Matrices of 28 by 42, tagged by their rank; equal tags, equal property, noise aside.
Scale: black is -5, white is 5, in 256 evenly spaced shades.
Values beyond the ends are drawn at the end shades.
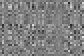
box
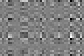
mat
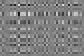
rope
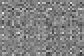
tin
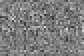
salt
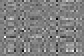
mat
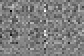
tin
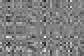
box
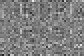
salt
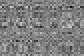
box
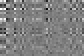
rope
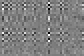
rope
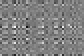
rope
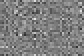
tin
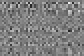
box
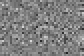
salt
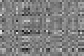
box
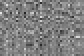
tin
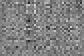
tin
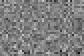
salt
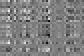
mat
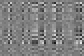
rope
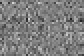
salt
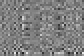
box
